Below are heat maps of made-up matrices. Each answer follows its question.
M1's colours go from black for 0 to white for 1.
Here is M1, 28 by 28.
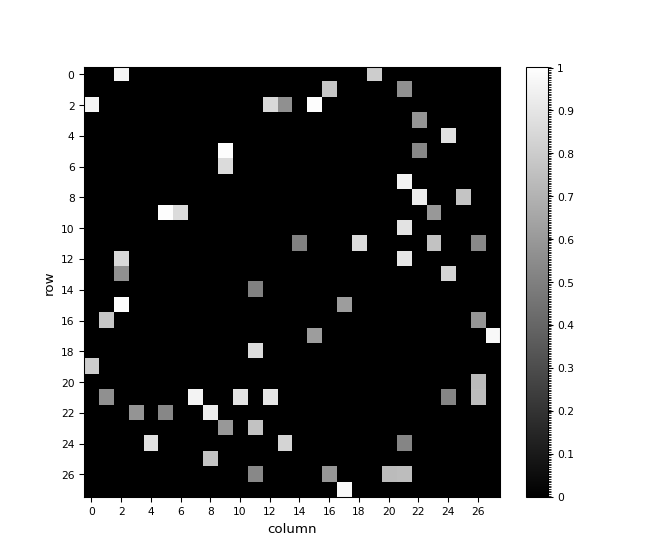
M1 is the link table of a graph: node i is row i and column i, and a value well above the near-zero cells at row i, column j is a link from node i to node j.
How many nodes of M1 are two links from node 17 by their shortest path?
1
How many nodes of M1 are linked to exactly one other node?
11
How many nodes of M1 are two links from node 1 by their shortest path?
5
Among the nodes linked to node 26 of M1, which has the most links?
node 21
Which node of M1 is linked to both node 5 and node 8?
node 22
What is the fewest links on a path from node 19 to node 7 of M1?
5
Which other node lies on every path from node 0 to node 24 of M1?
node 2
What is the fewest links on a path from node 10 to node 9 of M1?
5
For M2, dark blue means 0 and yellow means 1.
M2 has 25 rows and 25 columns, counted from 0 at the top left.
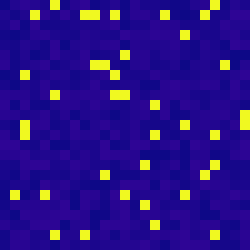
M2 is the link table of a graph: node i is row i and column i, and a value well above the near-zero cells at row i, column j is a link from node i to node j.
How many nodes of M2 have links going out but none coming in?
7
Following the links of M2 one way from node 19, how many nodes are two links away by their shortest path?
8
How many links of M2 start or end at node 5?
4
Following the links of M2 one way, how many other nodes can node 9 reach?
6
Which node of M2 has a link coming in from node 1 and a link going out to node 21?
node 16
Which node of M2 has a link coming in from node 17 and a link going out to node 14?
node 20
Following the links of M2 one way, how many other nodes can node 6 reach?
10
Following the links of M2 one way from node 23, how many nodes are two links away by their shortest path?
1
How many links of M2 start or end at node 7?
2
